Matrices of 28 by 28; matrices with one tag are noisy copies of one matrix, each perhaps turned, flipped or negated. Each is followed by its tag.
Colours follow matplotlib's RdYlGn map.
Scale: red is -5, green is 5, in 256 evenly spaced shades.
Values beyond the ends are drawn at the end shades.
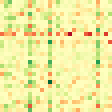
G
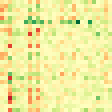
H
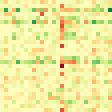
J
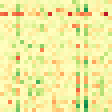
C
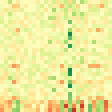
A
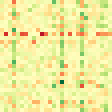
G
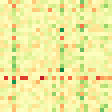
G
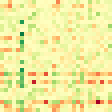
H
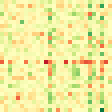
J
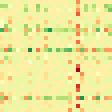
G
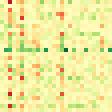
J
